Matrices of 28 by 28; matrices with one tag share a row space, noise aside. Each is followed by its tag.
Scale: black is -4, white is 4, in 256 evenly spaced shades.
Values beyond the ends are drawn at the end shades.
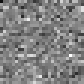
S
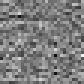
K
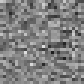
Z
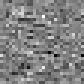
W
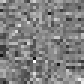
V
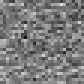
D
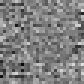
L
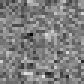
W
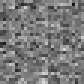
Z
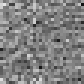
V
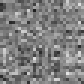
V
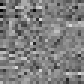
V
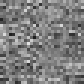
V
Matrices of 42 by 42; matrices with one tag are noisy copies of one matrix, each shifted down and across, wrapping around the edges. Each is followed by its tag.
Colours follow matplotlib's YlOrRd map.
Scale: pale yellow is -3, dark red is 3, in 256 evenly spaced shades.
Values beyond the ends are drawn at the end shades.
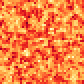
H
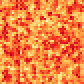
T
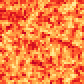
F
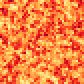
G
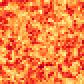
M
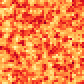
F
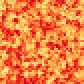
F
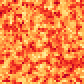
F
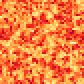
F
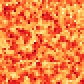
H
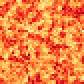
F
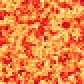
M
